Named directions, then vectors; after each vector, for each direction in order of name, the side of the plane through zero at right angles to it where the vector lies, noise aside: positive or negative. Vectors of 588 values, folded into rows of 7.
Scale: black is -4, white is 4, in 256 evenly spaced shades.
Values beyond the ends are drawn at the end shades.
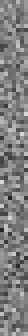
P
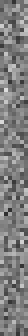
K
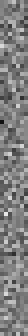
negative, negative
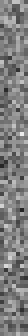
negative, positive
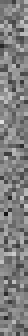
positive, positive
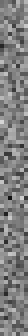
positive, positive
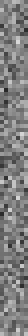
negative, positive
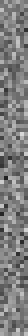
negative, positive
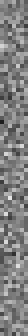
negative, negative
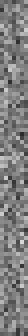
positive, negative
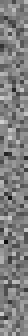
positive, positive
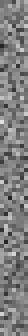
positive, positive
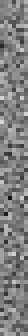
positive, positive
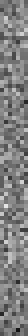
positive, negative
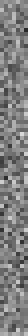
negative, positive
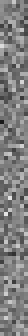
negative, negative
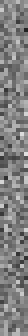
negative, positive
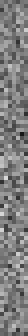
positive, negative
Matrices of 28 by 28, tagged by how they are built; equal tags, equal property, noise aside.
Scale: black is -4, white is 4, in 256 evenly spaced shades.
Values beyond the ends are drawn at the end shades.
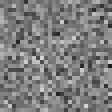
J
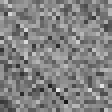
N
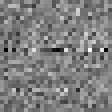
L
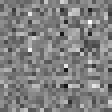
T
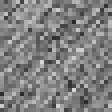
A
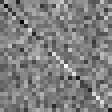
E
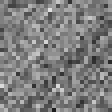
A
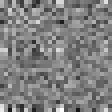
T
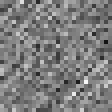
A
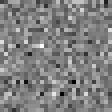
L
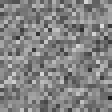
A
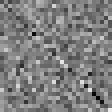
E
